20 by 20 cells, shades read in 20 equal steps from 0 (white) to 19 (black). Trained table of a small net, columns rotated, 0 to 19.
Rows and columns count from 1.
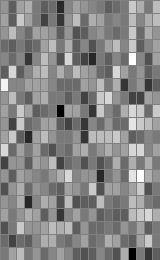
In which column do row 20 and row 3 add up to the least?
2
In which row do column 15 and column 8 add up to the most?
9
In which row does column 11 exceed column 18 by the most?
10
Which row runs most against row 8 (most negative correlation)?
14
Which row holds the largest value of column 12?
5
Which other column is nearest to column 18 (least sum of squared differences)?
3
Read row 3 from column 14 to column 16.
10 11 10
